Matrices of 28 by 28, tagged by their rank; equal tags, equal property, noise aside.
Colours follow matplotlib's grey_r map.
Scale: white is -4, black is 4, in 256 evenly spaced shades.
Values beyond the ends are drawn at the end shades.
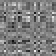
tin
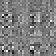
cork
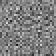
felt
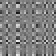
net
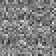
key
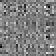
felt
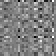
tin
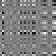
net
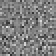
key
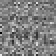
key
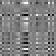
net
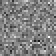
key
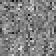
key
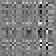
tin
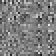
key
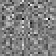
felt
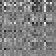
cork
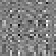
cork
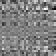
cork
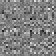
felt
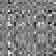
cork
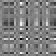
net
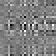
tin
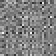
felt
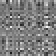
cork
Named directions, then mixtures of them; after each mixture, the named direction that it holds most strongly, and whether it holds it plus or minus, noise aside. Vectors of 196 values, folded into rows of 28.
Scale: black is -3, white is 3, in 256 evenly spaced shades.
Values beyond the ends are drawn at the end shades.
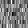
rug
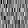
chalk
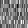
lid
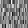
rug, plus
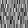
chalk, minus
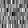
rug, plus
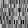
lid, minus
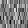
lid, minus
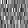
chalk, minus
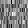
rug, minus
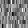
rug, plus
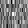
rug, minus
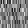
chalk, plus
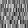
chalk, minus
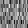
lid, minus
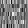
rug, minus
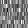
lid, plus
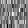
rug, minus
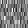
chalk, minus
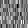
lid, plus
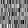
lid, minus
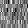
rug, plus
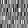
lid, plus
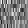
chalk, minus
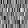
chalk, plus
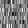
rug, plus
